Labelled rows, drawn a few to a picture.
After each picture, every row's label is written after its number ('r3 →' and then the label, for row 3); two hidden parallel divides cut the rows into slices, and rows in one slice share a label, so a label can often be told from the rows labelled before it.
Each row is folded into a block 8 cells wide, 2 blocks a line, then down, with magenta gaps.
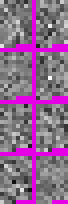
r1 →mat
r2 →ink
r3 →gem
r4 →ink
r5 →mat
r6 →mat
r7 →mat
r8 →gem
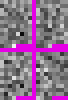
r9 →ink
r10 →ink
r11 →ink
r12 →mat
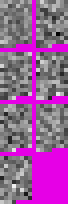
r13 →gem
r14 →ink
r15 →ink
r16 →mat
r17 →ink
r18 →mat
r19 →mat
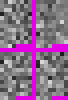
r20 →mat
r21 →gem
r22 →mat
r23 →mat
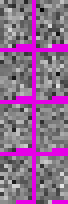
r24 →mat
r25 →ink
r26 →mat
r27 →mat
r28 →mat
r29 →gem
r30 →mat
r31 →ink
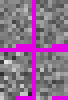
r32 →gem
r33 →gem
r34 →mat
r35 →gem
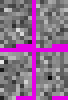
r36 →mat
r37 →gem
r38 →ink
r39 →mat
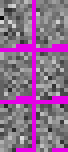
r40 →ink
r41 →gem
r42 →gem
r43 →mat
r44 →mat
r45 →mat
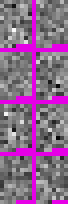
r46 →mat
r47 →gem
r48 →gem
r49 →ink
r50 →mat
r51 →ink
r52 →gem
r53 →mat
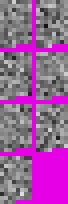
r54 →gem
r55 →ink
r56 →mat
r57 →gem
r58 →gem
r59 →ink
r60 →mat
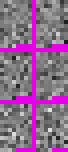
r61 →gem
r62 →mat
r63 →mat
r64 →gem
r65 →mat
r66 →ink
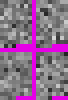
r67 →mat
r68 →ink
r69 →gem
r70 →mat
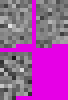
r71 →gem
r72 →gem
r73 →mat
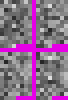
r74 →ink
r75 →ink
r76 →ink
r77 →ink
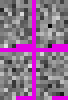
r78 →mat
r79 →mat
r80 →ink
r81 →ink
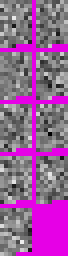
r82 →mat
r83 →ink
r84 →gem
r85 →ink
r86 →ink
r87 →ink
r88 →ink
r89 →mat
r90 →mat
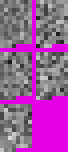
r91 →gem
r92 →ink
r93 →gem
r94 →mat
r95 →mat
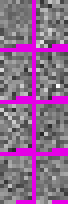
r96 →gem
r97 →mat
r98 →mat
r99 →mat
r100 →mat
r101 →gem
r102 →gem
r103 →gem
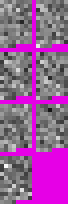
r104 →gem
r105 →mat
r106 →mat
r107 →mat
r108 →ink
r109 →mat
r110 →mat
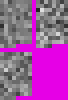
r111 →gem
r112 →mat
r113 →gem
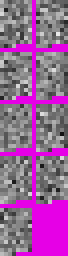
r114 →ink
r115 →mat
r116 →ink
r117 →mat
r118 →gem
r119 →mat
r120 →mat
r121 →ink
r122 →mat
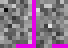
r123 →ink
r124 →ink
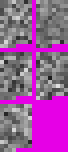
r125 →mat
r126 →gem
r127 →ink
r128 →mat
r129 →ink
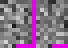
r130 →mat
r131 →mat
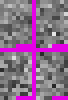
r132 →gem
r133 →ink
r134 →ink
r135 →mat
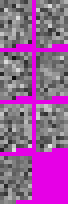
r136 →mat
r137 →ink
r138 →mat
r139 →gem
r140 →ink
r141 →ink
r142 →gem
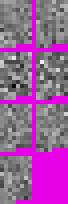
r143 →gem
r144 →gem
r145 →ink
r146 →mat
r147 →gem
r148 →gem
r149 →gem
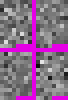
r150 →mat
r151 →gem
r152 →gem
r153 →mat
